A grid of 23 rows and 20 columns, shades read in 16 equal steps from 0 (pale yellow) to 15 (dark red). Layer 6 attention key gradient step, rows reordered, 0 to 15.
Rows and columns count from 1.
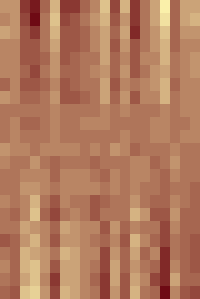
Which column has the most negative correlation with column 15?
10
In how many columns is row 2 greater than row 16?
7
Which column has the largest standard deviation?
17
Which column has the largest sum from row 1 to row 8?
4
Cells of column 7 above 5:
18
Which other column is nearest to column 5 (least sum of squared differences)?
9
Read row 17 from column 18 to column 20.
6 9 9
